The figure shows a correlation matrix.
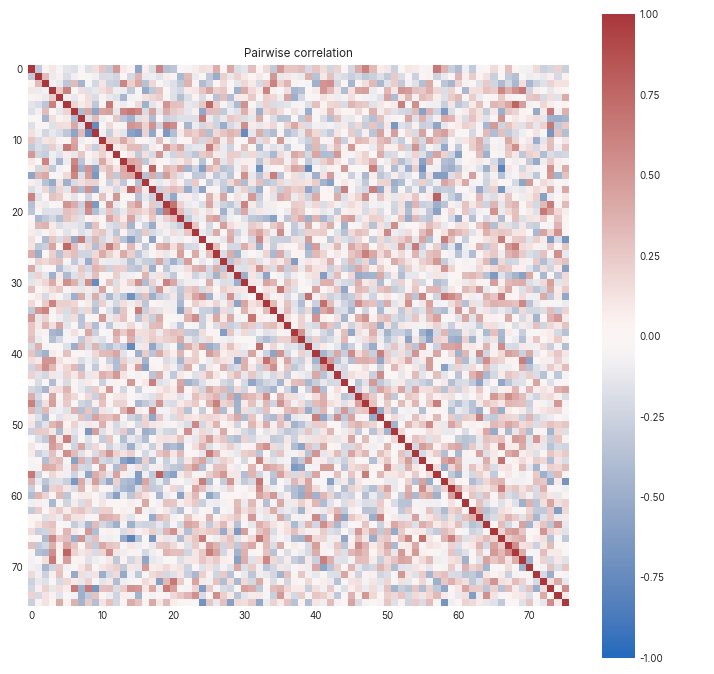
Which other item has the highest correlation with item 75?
73
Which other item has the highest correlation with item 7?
24
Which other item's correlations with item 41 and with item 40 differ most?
49
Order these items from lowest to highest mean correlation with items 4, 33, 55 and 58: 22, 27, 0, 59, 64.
22, 27, 0, 64, 59
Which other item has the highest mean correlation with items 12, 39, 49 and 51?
9
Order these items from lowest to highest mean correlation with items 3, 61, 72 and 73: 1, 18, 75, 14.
18, 1, 14, 75
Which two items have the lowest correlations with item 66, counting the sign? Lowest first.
14, 17
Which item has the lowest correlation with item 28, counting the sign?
75
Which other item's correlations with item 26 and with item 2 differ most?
34
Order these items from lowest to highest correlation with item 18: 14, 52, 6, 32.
32, 6, 14, 52
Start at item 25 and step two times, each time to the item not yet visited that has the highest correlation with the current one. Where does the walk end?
68
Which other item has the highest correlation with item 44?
17
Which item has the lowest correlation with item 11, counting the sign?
58
